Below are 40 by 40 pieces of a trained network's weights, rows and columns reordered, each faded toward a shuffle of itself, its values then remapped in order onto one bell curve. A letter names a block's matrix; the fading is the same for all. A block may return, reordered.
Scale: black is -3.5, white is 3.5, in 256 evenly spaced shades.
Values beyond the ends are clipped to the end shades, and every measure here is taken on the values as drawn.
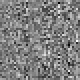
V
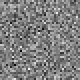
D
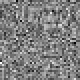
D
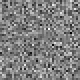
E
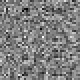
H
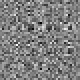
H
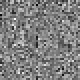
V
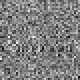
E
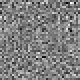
H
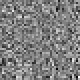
H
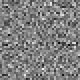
E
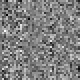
V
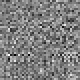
H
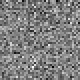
D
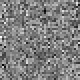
V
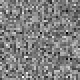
E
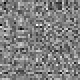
H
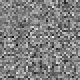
H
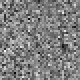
V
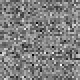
D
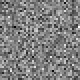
D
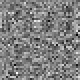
E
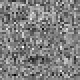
H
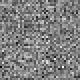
D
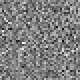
E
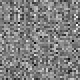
D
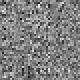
V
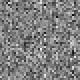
V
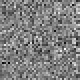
E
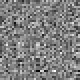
H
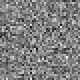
D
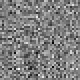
H
